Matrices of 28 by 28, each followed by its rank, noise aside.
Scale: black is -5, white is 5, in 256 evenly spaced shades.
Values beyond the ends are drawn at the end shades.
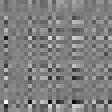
one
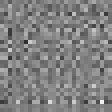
three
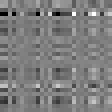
one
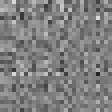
three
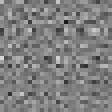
four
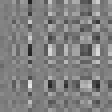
one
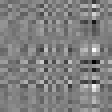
one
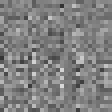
four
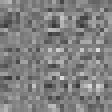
three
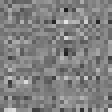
four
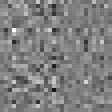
four
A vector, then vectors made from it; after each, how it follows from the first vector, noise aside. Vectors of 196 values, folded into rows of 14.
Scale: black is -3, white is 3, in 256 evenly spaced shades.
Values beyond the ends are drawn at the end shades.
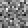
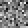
negated.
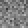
negated, shrunk.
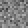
negated, shrunk.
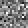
wrapped around.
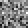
reversed, negated.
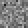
wrapped around, negated, shrunk.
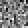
negated.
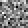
reversed, negated.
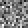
wrapped around.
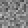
negated, shrunk.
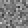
wrapped around, negated, shrunk.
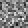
wrapped around.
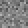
negated, shrunk.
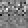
partly zeroed.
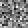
reversed.
